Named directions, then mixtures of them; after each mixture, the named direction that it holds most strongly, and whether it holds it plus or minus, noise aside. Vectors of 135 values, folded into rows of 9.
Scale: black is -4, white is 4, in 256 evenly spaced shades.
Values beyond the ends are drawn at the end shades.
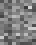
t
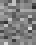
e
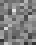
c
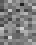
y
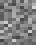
e, minus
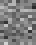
e, plus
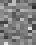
e, plus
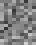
c, minus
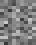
e, minus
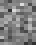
y, minus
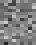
e, minus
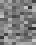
t, minus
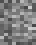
t, plus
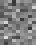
e, minus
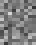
c, minus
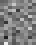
e, plus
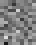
e, minus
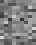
t, plus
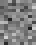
e, minus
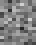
y, minus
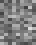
t, plus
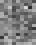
t, minus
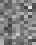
t, plus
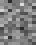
y, minus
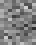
t, minus
